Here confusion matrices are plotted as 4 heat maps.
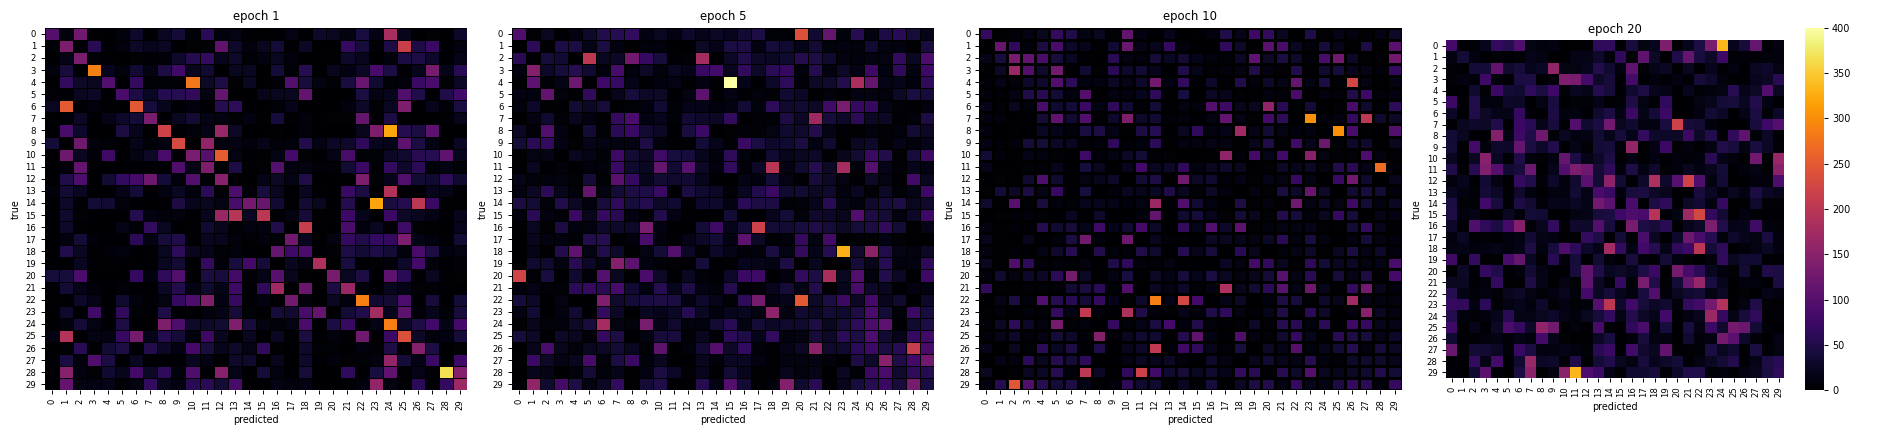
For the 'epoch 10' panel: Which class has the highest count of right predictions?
2
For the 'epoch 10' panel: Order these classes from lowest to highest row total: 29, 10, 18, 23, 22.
18, 10, 23, 29, 22
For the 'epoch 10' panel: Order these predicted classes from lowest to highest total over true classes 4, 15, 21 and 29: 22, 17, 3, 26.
3, 17, 22, 26
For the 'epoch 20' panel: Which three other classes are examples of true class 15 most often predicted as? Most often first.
22, 18, 21
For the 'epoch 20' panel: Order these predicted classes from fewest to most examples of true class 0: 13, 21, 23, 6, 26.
21, 26, 13, 6, 23
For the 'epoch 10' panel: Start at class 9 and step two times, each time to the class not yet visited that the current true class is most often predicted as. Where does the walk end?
5
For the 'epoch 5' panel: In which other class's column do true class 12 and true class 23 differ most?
18
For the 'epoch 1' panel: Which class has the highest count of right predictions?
28
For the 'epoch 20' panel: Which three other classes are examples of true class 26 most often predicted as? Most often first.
24, 25, 8
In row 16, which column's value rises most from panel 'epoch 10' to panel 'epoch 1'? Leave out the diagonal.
18
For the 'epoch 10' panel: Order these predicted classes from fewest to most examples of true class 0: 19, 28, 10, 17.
28, 17, 19, 10
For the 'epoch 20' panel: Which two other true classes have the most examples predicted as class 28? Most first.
4, 7
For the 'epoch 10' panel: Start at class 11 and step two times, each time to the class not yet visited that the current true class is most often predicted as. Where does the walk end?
7
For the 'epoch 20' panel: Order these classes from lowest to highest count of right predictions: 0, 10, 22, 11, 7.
22, 7, 0, 10, 11
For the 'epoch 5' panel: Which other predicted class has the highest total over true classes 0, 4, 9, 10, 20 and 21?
15
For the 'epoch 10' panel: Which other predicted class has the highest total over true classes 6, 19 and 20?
29
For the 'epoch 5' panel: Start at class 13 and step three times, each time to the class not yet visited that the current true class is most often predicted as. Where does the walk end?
8
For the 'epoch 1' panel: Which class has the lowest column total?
0
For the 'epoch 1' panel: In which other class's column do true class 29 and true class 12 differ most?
23
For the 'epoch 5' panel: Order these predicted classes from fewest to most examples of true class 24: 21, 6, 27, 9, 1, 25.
27, 1, 21, 25, 9, 6
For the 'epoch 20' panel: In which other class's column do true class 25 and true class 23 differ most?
14
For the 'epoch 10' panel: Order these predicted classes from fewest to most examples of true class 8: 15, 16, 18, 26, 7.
16, 7, 15, 26, 18
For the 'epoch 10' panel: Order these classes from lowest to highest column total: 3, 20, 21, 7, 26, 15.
15, 3, 20, 21, 7, 26
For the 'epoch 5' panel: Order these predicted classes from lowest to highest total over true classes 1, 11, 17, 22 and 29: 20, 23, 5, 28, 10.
5, 28, 10, 23, 20
